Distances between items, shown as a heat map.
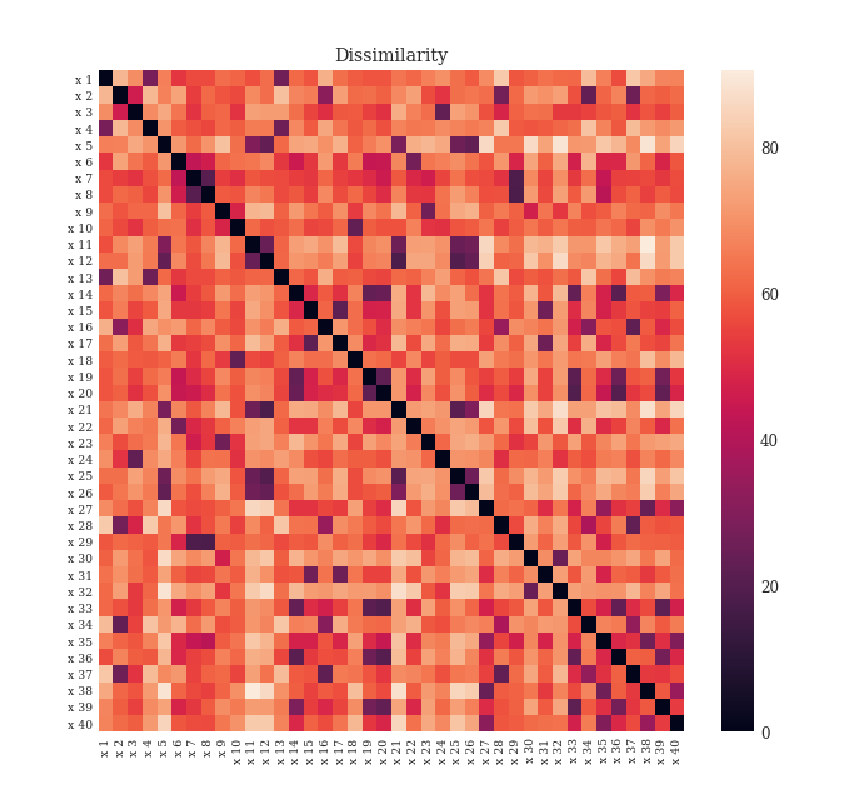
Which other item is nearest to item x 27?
x 38
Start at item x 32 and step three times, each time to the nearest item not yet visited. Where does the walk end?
x 23
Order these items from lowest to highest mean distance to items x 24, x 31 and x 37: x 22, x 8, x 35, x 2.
x 2, x 35, x 8, x 22
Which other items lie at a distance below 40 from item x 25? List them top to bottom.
x 5, x 11, x 12, x 21, x 26
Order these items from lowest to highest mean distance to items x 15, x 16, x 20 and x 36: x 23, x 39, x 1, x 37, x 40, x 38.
x 39, x 37, x 40, x 38, x 1, x 23
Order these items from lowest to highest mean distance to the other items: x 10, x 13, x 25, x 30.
x 10, x 13, x 25, x 30
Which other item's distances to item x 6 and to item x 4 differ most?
x 22
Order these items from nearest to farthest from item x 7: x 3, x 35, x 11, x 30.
x 35, x 3, x 11, x 30
